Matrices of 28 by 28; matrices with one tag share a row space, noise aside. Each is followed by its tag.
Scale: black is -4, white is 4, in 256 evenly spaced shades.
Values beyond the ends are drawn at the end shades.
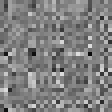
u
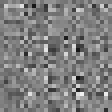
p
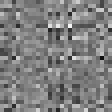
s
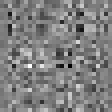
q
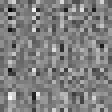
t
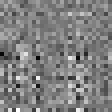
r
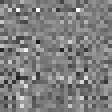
r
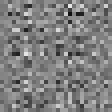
q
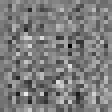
q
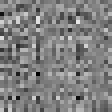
r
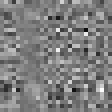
s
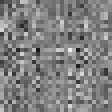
r
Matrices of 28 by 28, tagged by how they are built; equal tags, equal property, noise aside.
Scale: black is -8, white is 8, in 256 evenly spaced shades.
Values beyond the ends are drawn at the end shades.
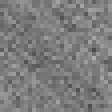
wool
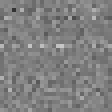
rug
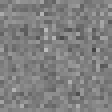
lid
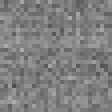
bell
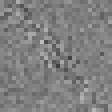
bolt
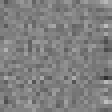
lid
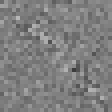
bolt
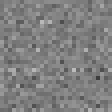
rug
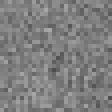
bell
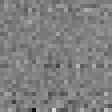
rug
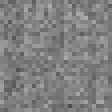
bell
